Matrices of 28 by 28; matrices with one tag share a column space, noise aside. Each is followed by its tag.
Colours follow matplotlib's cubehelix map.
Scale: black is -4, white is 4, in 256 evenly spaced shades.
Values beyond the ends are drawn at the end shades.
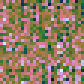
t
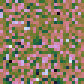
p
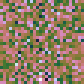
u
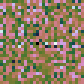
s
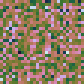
u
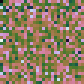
u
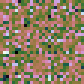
u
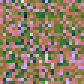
p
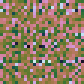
s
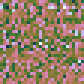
s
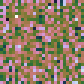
t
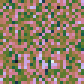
p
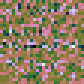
s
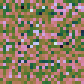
s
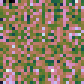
t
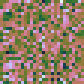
u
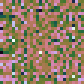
u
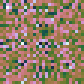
s
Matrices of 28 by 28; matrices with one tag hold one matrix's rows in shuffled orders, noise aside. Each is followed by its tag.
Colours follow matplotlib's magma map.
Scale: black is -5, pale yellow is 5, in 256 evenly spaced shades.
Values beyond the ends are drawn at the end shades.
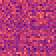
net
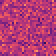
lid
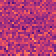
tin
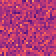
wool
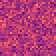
lid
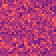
lid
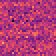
tin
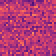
tin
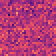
tin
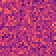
lid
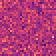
lid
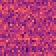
tin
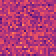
net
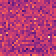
tin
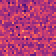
tin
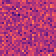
wool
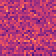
tin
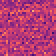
tin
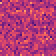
net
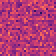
net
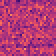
net
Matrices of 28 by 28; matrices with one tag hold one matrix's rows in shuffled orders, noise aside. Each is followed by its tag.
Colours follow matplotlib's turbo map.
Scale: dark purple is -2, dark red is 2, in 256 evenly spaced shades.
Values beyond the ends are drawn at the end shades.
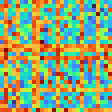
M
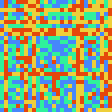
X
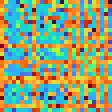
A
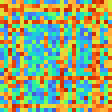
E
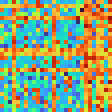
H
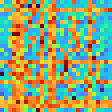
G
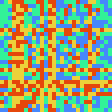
G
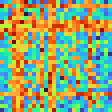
G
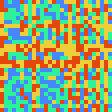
A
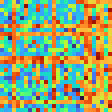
H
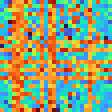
G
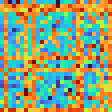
X
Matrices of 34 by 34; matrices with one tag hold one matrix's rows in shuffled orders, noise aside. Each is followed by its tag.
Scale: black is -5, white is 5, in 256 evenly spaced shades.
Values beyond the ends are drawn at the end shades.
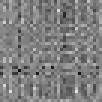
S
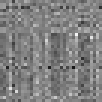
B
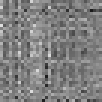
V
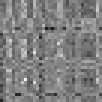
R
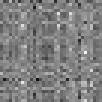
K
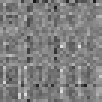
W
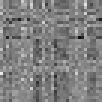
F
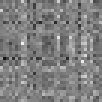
K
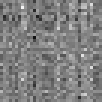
K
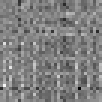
S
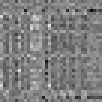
V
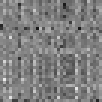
S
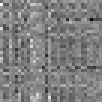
V
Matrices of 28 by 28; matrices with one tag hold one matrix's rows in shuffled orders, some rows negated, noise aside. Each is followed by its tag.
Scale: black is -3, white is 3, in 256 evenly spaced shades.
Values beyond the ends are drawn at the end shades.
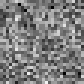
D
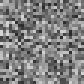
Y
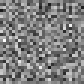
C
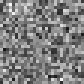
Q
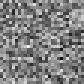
Q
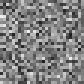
C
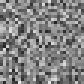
C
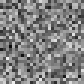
C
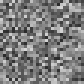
Q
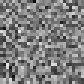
C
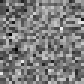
D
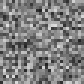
Q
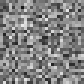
Q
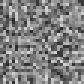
Q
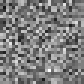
C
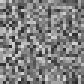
C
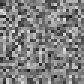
C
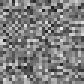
Q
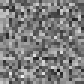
Y
